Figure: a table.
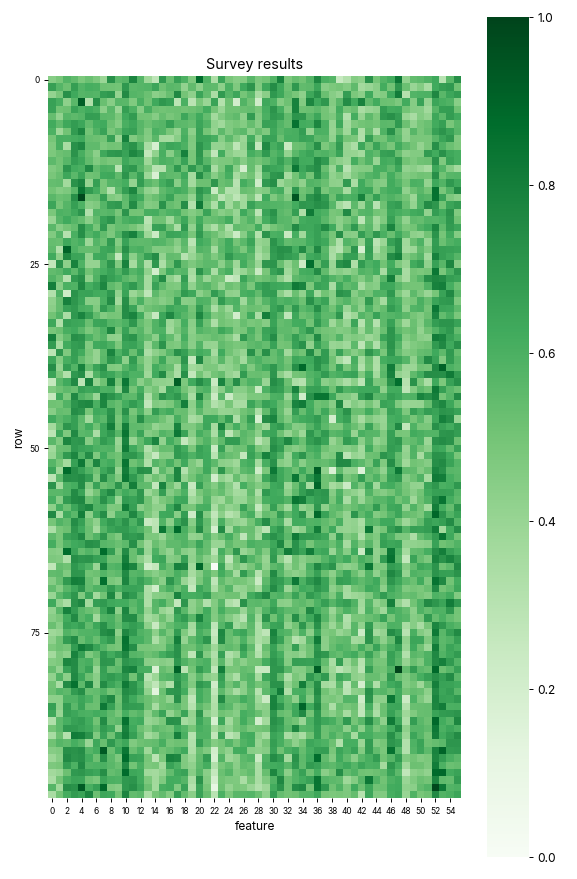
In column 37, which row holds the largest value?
43
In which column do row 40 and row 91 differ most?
2
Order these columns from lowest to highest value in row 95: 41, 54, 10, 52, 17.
41, 54, 17, 10, 52
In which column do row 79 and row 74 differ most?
24
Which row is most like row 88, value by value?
31
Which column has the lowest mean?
22
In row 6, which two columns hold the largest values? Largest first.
33, 36
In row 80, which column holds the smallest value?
14
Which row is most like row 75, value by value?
84
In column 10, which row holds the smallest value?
38
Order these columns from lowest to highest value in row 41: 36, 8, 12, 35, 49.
12, 35, 36, 49, 8
